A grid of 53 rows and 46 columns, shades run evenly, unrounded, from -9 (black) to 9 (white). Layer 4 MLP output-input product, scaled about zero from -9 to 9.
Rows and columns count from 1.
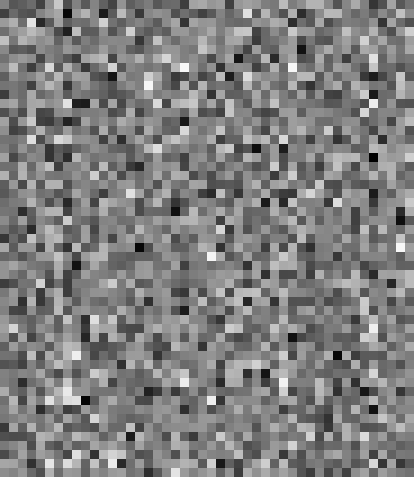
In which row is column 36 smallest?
19
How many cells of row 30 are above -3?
41
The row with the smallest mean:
44
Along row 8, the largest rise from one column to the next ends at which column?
33
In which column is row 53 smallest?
17
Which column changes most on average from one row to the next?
42
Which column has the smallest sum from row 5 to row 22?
27
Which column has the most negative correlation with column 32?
38
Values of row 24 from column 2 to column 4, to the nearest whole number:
-1 -6 -2
